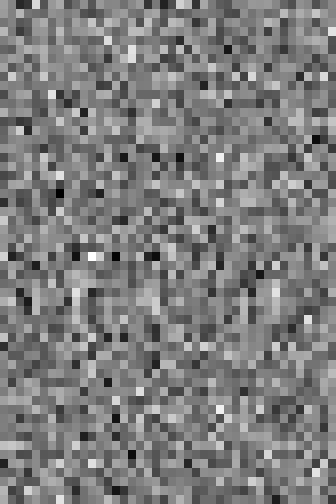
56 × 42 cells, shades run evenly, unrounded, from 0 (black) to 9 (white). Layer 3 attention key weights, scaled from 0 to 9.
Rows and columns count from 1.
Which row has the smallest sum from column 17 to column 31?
51
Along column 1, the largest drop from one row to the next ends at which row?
39
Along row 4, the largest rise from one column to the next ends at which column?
42
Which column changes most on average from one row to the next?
20
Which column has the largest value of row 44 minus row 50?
18
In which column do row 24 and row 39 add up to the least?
36
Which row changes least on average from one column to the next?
2
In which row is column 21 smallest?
1
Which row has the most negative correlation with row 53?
16
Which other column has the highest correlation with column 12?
22
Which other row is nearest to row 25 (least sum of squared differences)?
49
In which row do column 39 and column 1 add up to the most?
25
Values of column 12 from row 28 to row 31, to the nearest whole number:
3 9 4 5
